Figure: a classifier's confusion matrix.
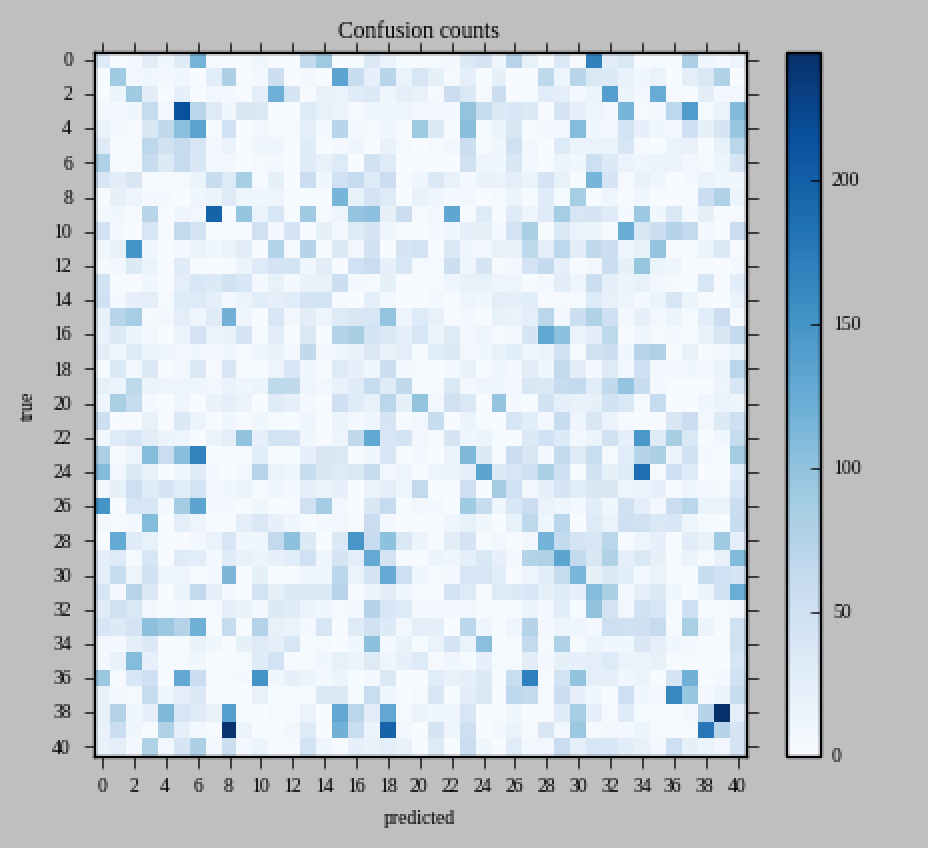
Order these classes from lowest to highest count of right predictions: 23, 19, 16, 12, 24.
12, 19, 16, 23, 24
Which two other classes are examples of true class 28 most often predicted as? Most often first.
16, 1
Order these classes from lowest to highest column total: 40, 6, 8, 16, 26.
26, 16, 8, 6, 40
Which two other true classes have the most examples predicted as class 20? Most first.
4, 25
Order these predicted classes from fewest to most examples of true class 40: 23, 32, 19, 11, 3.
11, 19, 32, 23, 3
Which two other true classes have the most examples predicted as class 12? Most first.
28, 19
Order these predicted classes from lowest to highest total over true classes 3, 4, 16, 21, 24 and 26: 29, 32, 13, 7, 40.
7, 32, 13, 29, 40
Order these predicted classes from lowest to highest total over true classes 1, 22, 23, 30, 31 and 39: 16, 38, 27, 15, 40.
27, 16, 38, 40, 15
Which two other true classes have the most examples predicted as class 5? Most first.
3, 36
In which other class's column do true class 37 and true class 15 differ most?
36
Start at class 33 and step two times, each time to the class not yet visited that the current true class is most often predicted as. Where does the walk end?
0
